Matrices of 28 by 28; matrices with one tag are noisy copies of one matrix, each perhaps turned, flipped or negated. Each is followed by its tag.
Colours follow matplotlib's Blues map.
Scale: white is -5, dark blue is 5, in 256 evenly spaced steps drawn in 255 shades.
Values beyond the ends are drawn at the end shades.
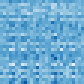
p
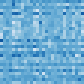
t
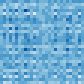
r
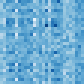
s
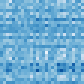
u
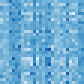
s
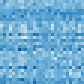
s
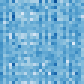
t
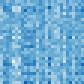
u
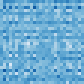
r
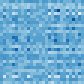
r
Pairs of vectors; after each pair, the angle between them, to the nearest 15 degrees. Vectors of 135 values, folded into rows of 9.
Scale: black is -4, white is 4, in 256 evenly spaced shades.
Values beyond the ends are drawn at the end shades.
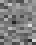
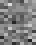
30 degrees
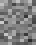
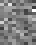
75 degrees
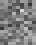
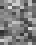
135 degrees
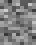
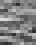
120 degrees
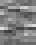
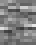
15 degrees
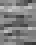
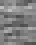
15 degrees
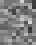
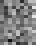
120 degrees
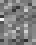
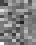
75 degrees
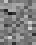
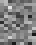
60 degrees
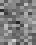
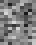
135 degrees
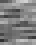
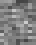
135 degrees
